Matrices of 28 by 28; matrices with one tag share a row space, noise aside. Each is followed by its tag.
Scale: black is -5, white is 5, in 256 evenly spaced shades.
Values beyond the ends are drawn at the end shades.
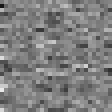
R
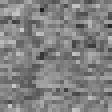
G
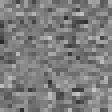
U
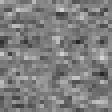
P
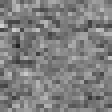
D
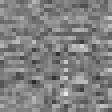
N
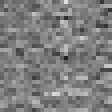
N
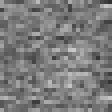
N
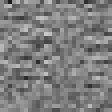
D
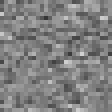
U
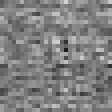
N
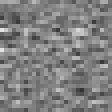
P
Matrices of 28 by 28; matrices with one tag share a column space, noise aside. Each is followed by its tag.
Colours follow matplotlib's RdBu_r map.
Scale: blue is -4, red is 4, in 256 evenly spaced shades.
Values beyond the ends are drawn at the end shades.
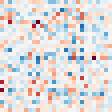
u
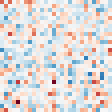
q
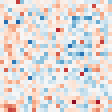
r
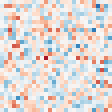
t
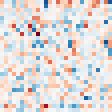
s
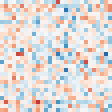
r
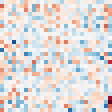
r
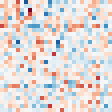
s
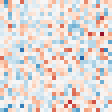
q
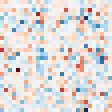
u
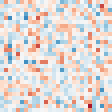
r
